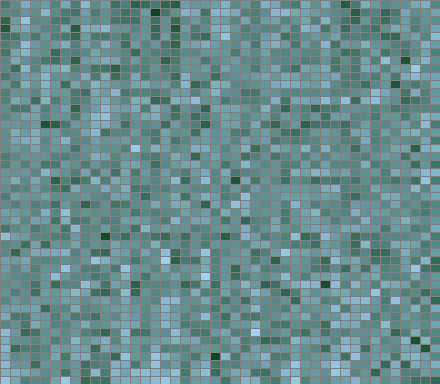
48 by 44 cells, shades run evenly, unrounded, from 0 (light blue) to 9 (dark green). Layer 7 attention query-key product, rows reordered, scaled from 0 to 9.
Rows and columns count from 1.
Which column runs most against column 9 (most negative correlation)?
18
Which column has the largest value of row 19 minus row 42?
26
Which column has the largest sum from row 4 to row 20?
8
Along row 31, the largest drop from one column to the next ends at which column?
37
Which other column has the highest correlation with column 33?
28
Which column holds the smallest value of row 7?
3
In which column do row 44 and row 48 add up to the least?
1
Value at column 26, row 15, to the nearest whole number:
4
